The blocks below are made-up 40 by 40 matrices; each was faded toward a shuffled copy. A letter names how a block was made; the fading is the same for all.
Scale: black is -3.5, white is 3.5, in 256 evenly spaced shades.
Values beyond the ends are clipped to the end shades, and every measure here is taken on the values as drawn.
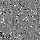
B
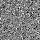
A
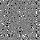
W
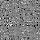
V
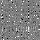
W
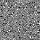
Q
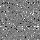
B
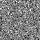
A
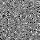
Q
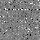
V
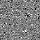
Q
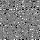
V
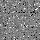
B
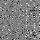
B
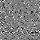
V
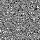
Q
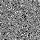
A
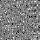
Q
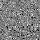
Q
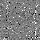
B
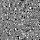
Q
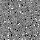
B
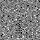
Q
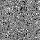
Q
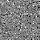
Q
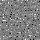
B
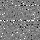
V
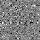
Q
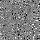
B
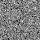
A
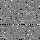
V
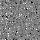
B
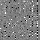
W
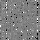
W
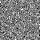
A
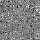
V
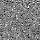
Q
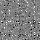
B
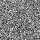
A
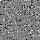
V
